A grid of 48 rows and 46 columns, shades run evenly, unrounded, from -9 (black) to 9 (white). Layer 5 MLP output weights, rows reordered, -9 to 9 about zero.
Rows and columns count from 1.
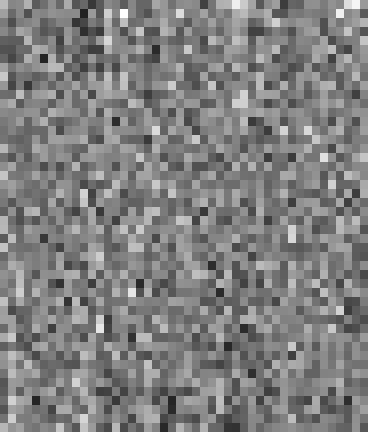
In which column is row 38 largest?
2
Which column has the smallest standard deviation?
38
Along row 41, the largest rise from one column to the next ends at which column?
35
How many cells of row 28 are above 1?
14
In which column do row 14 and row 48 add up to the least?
21
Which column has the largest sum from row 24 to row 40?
37
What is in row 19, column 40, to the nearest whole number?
1
